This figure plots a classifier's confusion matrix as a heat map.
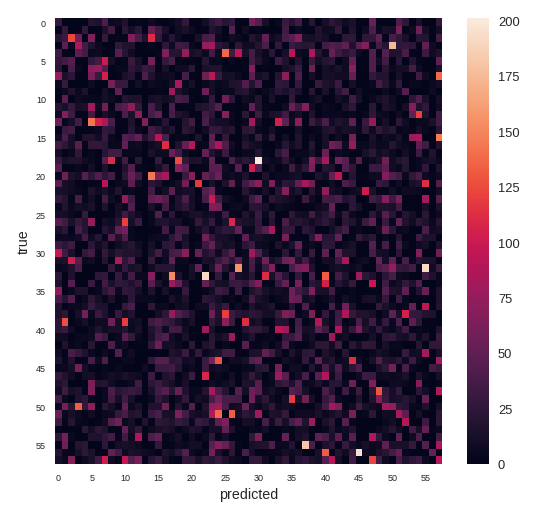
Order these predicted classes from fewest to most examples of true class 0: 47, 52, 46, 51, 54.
46, 54, 52, 51, 47
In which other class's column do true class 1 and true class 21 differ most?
55
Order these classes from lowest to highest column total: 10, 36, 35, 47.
35, 36, 47, 10
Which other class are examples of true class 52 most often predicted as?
38
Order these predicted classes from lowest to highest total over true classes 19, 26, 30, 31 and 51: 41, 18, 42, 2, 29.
41, 42, 2, 18, 29
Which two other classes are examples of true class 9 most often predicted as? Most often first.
17, 22
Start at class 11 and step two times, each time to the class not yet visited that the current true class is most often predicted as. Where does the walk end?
7
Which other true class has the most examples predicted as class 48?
49
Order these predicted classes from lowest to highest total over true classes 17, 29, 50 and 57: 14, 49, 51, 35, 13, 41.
13, 35, 14, 51, 49, 41
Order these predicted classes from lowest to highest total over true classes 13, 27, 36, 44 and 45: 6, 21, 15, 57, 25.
21, 25, 15, 6, 57
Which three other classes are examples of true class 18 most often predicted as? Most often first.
30, 8, 40
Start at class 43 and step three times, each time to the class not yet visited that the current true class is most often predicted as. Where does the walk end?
53
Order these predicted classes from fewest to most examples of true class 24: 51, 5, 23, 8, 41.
8, 5, 51, 41, 23
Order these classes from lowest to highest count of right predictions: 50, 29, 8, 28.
29, 28, 8, 50
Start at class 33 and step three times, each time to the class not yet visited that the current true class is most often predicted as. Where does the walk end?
40
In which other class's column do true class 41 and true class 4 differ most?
25
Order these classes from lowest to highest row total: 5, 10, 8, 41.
10, 8, 41, 5
